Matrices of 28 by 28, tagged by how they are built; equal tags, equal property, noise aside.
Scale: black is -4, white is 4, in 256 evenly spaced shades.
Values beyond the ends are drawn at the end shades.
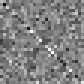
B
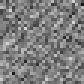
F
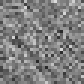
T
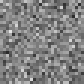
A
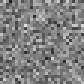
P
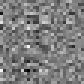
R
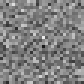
A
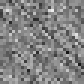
T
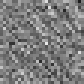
T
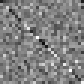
B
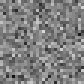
P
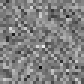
T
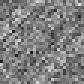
F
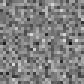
A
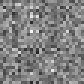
R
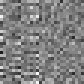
R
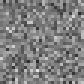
P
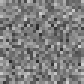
A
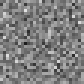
P
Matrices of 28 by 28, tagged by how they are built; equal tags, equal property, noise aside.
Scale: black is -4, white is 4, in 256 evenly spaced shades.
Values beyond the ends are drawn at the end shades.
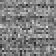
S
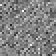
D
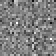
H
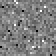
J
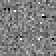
J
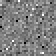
J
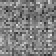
S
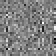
H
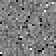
J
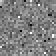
J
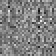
H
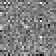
H
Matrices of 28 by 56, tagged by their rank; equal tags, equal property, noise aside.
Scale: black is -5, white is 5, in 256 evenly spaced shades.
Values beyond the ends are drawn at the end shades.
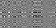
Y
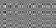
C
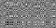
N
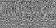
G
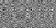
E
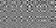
Y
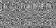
G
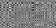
N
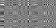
Y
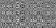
N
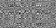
E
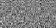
G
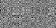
E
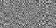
E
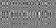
Y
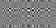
C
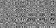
E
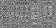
G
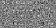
G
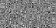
G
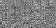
G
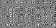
E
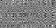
E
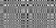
C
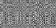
E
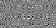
N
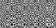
Y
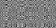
N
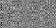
E
